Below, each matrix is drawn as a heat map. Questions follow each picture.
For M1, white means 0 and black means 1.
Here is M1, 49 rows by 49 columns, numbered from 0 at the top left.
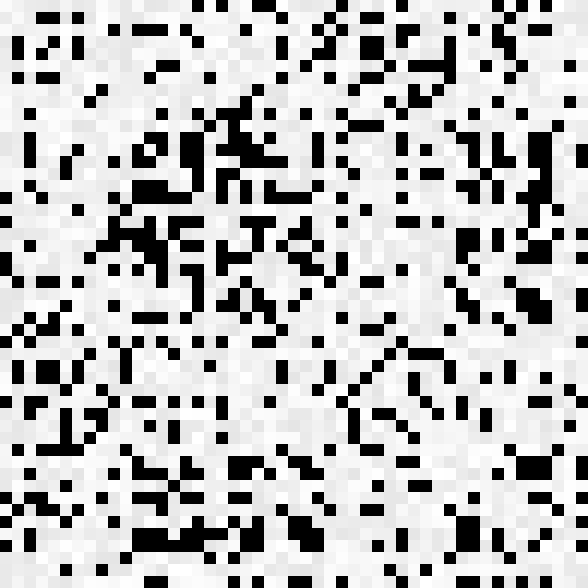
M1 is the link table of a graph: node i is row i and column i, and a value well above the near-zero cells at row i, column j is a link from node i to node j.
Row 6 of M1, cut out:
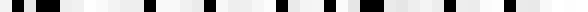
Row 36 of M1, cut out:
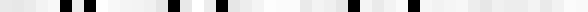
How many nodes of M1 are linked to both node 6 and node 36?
0
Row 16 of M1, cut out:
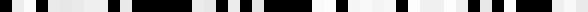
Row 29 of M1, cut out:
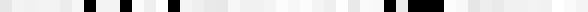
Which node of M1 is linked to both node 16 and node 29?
node 14
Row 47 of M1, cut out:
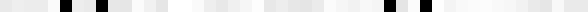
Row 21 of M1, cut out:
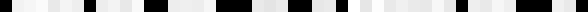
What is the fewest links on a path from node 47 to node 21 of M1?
3
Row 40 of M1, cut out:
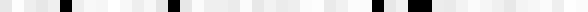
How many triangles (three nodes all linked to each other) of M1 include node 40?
5
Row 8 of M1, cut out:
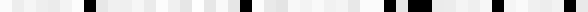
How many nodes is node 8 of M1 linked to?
7
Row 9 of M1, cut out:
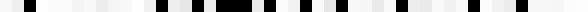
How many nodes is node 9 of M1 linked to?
12
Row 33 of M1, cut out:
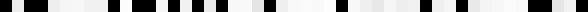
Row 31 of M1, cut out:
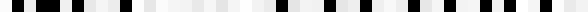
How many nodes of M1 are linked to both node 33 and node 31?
2
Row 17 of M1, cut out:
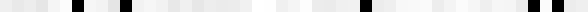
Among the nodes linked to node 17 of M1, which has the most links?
node 44
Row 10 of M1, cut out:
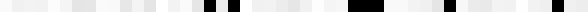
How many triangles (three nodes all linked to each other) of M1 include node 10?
7
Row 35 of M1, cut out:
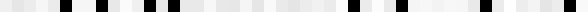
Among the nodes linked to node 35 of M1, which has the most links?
node 12
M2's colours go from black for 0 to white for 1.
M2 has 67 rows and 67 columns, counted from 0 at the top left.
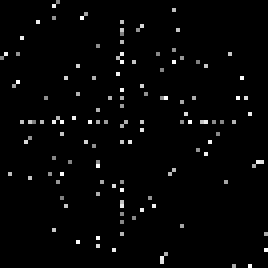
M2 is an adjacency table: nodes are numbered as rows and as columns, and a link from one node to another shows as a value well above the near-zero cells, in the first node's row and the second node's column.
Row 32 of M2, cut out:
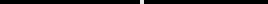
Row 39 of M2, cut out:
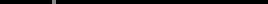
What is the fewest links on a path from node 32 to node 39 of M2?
4
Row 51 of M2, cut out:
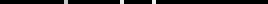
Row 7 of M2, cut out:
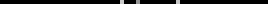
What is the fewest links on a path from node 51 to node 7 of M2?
2
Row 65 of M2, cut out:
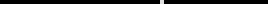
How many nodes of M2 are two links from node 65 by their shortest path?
3
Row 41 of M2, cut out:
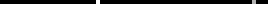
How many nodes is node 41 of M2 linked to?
2
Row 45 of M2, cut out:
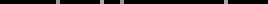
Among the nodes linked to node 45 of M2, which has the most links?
node 30
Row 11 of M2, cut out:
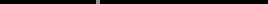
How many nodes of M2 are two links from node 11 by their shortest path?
7
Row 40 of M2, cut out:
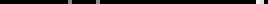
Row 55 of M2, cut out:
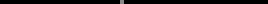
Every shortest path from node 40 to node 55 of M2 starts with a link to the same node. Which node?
node 24
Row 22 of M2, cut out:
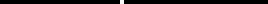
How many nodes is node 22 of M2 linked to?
1
